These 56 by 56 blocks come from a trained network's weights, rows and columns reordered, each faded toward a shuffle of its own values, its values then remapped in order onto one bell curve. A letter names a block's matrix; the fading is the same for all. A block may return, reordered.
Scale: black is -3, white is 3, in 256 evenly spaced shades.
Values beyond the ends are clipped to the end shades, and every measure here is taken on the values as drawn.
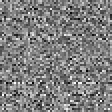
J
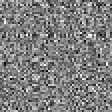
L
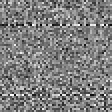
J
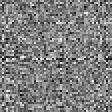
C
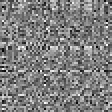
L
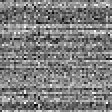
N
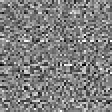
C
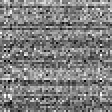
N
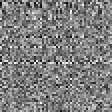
C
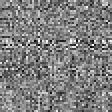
C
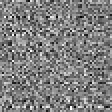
C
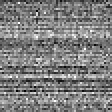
N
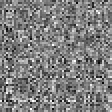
L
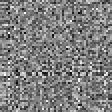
L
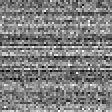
N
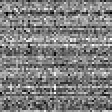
N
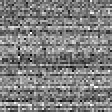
N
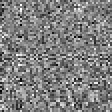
L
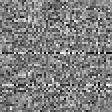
J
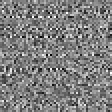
J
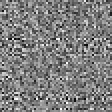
C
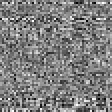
J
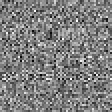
L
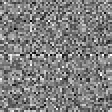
L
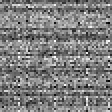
N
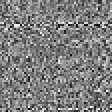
C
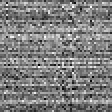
N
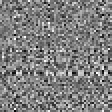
L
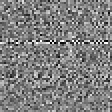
J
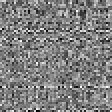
C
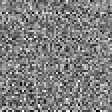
L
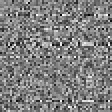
J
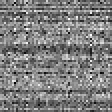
N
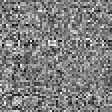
L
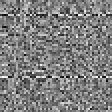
J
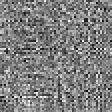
C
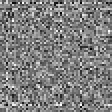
C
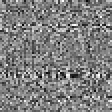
J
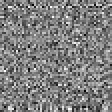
L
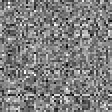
L
